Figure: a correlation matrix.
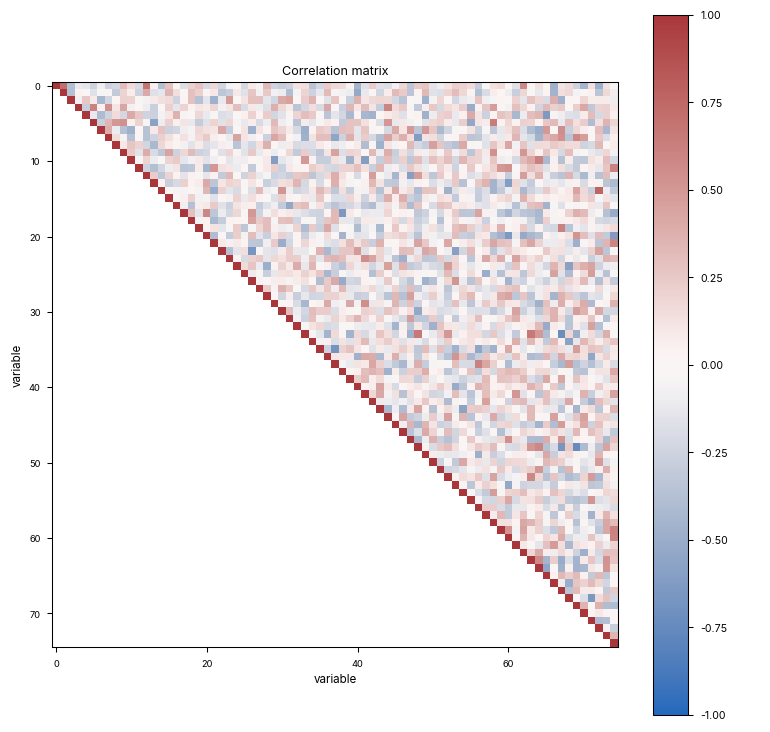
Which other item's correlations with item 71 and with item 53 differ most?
36
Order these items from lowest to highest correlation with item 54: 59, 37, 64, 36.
37, 59, 64, 36
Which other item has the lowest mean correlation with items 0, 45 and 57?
66
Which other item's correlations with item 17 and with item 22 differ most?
26
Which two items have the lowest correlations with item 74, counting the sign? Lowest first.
20, 17
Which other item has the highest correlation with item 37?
56
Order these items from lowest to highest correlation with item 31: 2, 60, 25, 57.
57, 25, 60, 2
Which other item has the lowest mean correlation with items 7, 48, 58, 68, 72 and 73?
71
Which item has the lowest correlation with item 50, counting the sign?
32
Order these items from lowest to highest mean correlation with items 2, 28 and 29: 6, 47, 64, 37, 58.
64, 6, 58, 37, 47
